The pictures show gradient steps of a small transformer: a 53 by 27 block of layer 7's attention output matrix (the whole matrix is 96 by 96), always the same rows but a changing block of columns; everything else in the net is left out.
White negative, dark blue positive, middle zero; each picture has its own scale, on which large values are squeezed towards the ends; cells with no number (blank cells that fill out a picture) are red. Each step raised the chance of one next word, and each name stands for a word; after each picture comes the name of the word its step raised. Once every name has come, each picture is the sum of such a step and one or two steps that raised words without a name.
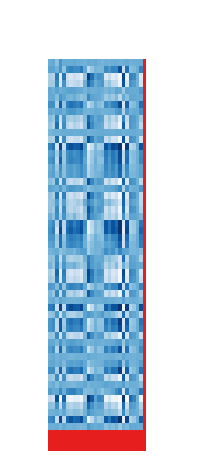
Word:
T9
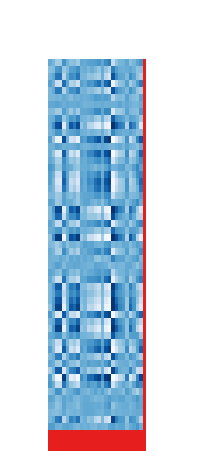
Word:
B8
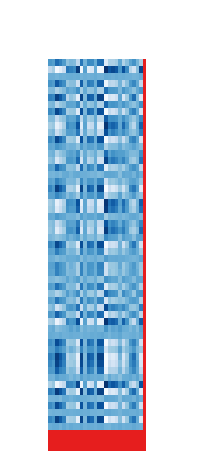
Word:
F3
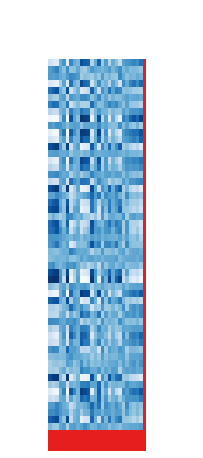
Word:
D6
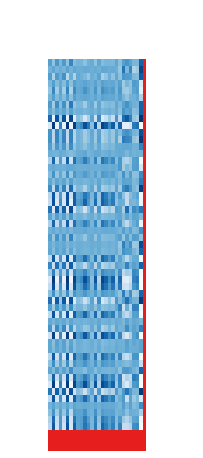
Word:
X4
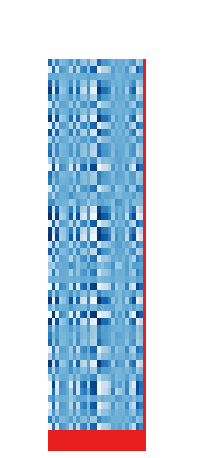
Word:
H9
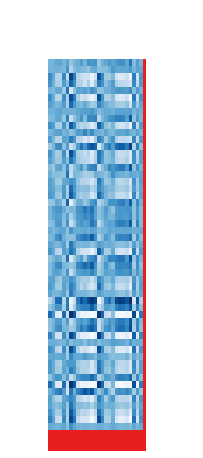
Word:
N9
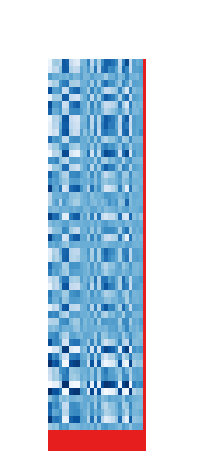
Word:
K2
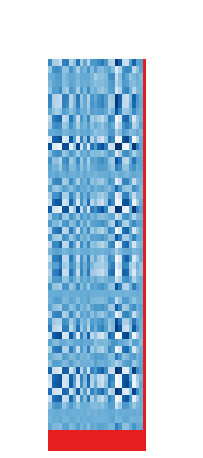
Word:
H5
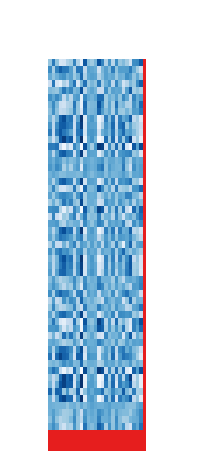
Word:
H5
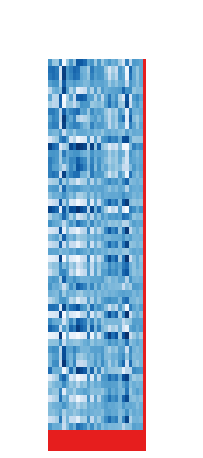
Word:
H5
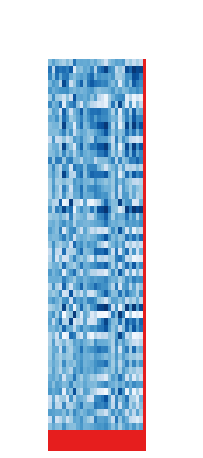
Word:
F3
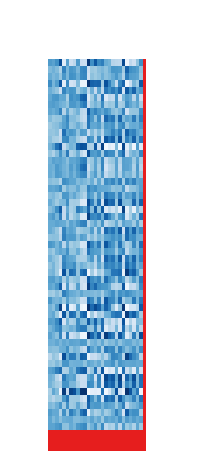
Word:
H5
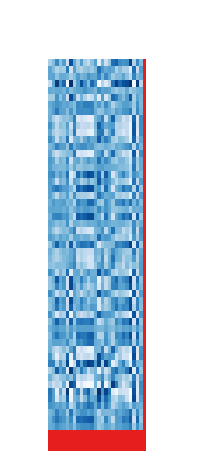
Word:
K2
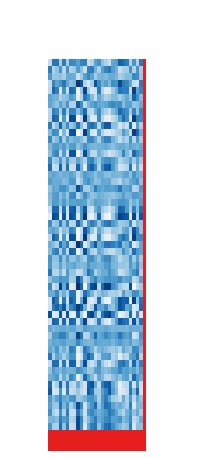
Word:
H9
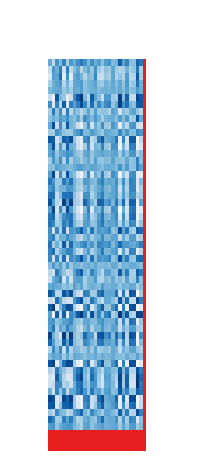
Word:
K2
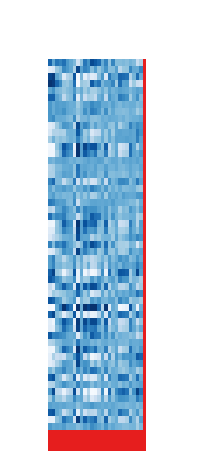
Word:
T9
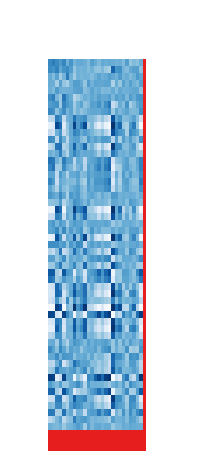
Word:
B8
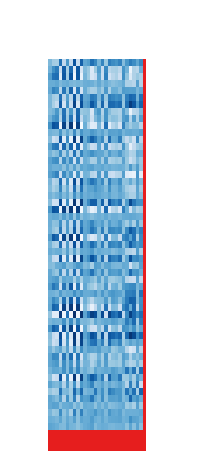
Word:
B8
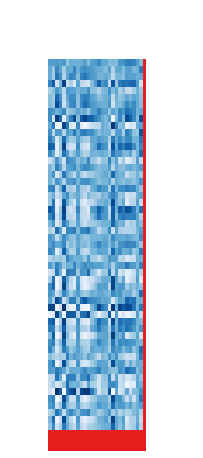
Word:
X4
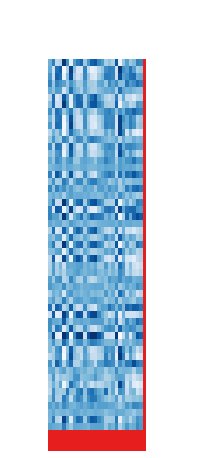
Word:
K2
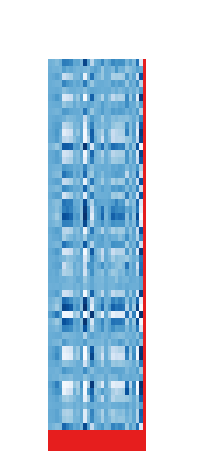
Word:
N9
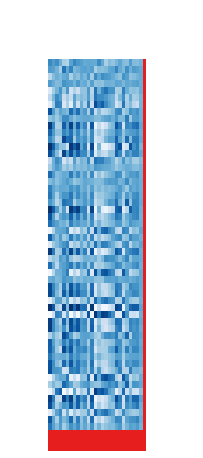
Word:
H5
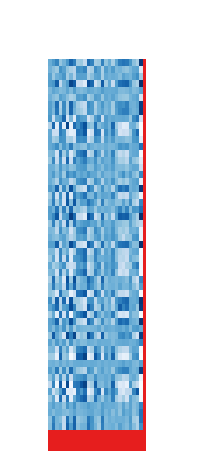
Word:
X4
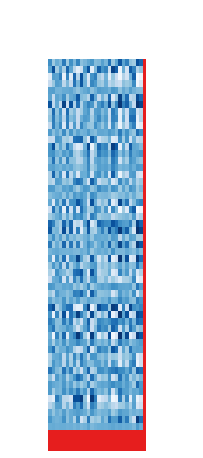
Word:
T9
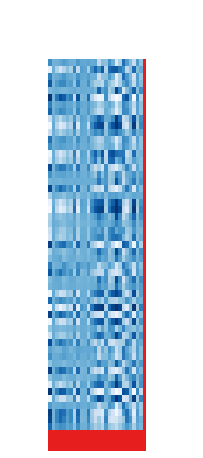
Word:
F3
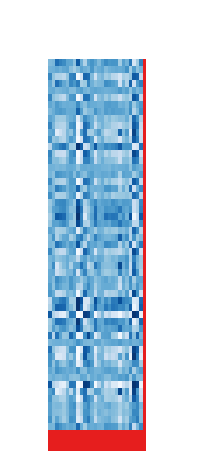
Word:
N9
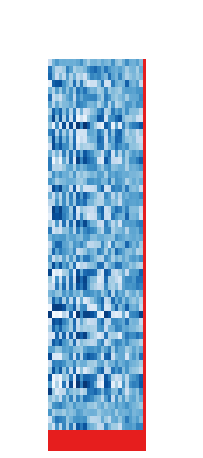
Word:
X4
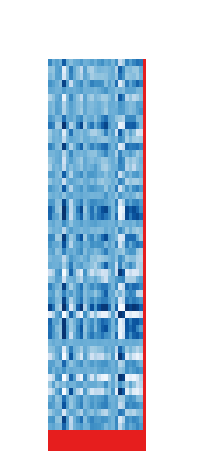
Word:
B8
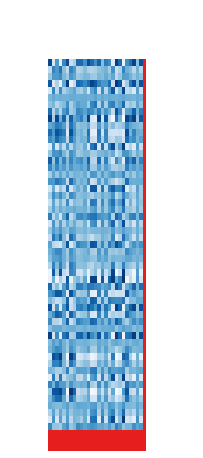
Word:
D6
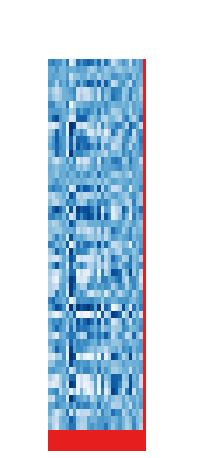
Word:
X4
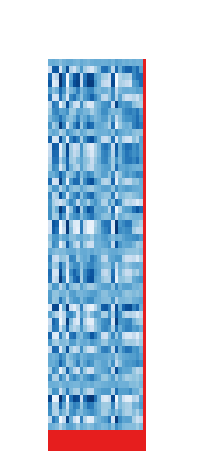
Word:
T9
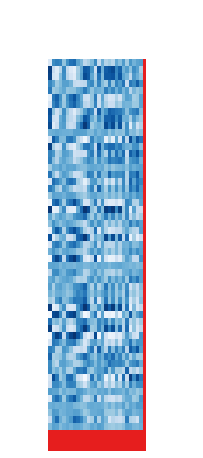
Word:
B8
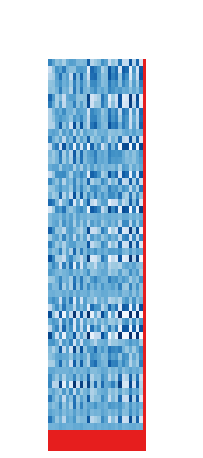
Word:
N9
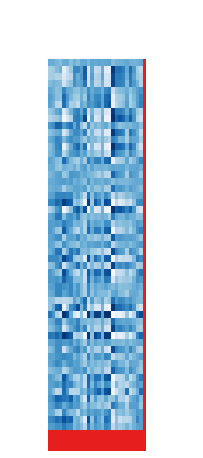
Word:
X4
